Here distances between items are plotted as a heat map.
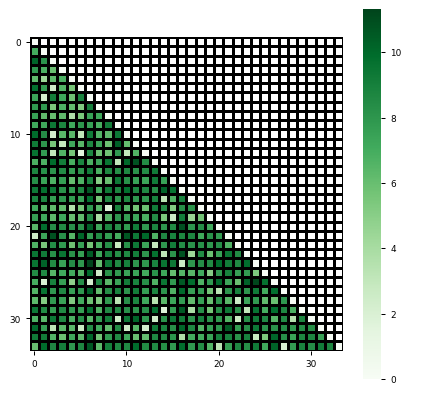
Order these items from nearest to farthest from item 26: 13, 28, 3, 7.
28, 13, 3, 7
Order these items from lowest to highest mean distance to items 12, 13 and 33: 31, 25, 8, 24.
31, 25, 8, 24
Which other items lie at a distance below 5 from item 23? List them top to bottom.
14, 17, 29
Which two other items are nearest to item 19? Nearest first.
15, 7
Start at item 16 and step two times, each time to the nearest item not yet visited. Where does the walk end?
32
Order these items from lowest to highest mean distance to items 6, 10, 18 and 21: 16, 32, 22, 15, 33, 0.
0, 22, 15, 32, 33, 16
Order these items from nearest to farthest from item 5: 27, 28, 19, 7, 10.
10, 7, 19, 28, 27
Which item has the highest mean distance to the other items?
16
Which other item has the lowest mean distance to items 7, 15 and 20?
19
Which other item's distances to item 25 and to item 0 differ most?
21
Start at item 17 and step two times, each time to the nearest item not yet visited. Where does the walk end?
29
